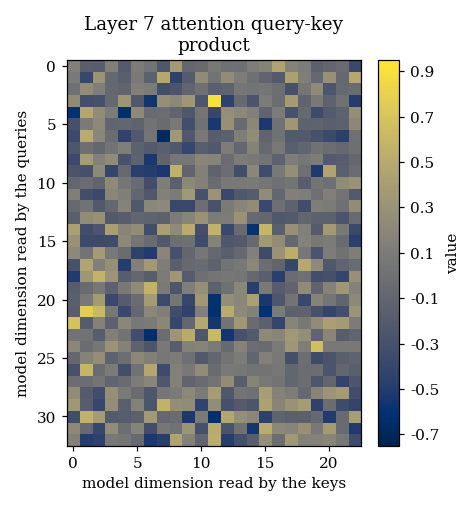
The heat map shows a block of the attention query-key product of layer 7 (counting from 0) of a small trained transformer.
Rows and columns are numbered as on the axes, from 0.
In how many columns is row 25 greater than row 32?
10
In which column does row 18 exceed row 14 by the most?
2
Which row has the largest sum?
24
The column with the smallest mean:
6
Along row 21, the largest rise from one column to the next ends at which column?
12
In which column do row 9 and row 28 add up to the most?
20
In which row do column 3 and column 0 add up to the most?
14
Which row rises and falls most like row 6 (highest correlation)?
26
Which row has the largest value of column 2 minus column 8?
21
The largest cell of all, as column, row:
11, 3
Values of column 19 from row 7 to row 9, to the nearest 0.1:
0 0.1 -0.5
